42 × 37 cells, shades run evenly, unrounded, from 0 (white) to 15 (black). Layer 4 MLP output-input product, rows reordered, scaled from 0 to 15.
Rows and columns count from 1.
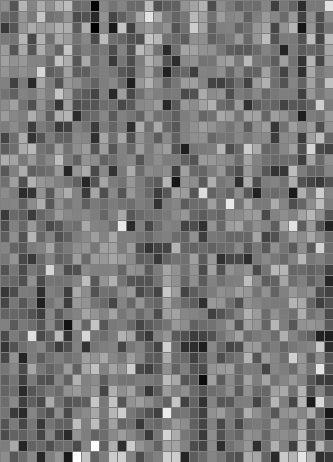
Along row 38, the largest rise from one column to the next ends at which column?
20
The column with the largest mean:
37
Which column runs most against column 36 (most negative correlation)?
33
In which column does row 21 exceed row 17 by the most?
15
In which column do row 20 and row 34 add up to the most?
30
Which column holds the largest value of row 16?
8
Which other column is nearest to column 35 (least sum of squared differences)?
29
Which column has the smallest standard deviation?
12
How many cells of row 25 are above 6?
32
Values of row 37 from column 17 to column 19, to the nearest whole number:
7 8 9
